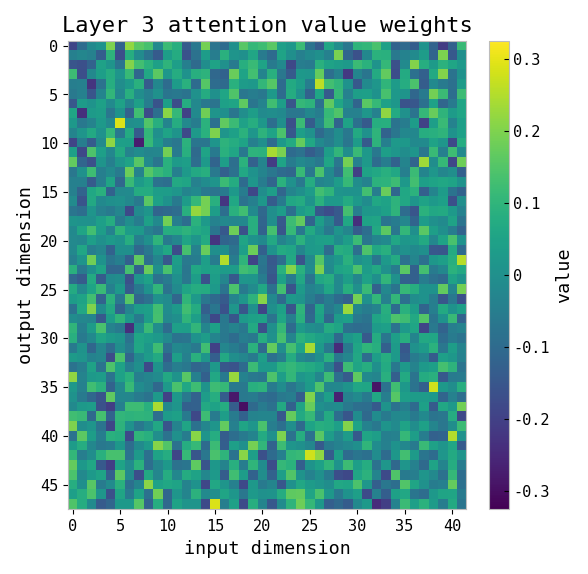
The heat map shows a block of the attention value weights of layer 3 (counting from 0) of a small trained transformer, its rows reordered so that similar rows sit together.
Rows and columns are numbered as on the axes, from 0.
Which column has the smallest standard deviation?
11
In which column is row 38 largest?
23
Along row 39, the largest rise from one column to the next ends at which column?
5
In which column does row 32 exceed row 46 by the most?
33
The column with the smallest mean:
1
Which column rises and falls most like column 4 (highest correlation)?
32
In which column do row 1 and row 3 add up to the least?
29
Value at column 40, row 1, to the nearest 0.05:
-0.15
